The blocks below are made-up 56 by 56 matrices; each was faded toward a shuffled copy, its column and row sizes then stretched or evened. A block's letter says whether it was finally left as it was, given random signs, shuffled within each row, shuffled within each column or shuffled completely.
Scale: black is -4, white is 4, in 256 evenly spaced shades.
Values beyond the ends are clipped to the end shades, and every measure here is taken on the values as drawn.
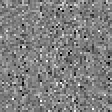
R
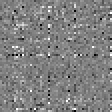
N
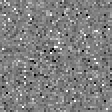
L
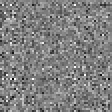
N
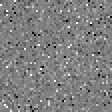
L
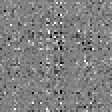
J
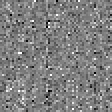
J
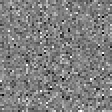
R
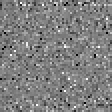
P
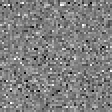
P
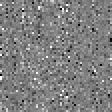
R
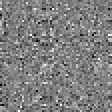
J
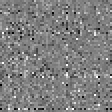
N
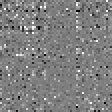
J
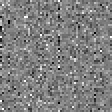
R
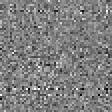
N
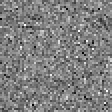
L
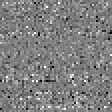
P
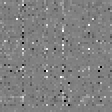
J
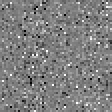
R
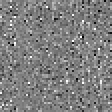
R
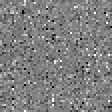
R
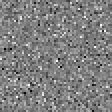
L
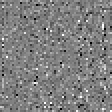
R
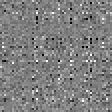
J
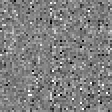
R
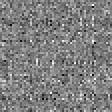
J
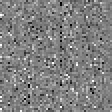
R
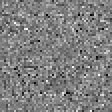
P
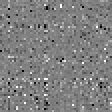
J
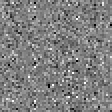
R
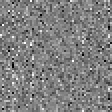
R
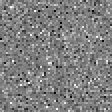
L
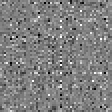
J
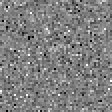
L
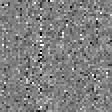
R
